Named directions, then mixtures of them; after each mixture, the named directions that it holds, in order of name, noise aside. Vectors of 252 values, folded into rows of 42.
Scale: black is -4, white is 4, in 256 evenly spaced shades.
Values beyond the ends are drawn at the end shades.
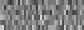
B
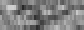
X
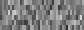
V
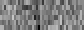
B, V, X.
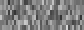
V.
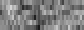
V, X.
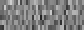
B.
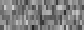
B, V, X.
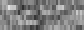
X.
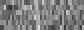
B, V, X.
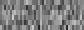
B, V.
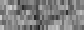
B, X.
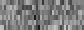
B, V, X.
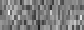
V, X.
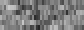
B, X.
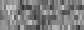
V, X.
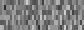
B, V.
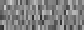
B.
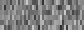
B, V.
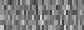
B.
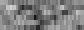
X.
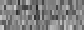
B, X.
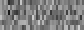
B, V.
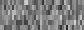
B, V.
